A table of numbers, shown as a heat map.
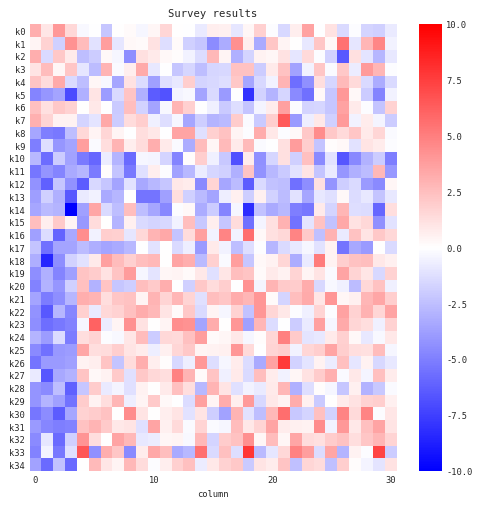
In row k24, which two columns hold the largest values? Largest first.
21, 14
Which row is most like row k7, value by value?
k3
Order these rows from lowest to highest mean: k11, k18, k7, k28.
k11, k28, k7, k18
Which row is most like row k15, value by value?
k4
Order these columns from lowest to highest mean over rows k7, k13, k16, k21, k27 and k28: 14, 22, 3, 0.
3, 0, 14, 22
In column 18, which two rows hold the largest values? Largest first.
k33, k16
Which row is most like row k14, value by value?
k5
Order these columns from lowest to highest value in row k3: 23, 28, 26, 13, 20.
13, 23, 20, 26, 28
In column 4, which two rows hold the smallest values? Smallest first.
k12, k10
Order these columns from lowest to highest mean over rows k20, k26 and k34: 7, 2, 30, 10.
2, 7, 30, 10
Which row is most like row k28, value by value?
k34
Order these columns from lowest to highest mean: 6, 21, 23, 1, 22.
1, 22, 23, 6, 21
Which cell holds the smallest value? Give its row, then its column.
k14, 3
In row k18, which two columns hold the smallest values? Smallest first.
1, 2
